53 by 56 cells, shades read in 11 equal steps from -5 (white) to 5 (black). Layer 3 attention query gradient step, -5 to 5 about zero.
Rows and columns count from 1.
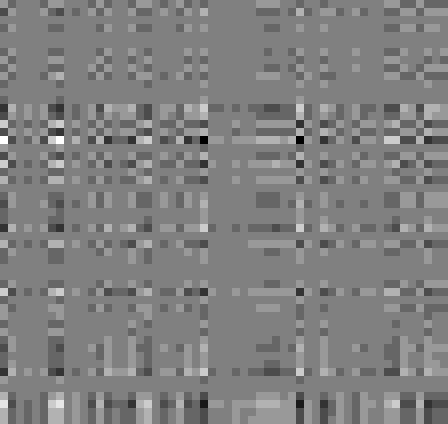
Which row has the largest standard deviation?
18
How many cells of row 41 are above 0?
5
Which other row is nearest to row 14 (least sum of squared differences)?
47
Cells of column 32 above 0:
3
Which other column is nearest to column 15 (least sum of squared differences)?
22
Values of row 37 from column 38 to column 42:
3 -1 0 2 1
